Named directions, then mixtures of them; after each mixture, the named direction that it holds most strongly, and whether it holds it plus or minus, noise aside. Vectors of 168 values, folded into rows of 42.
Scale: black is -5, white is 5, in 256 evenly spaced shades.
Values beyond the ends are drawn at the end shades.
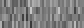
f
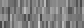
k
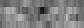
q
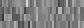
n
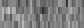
n, minus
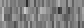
n, minus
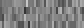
n, plus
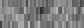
q, plus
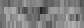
q, plus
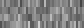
k, plus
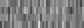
k, plus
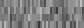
k, minus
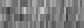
q, minus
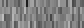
n, minus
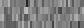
n, minus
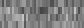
q, plus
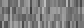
k, plus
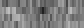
q, plus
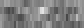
q, minus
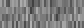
f, minus
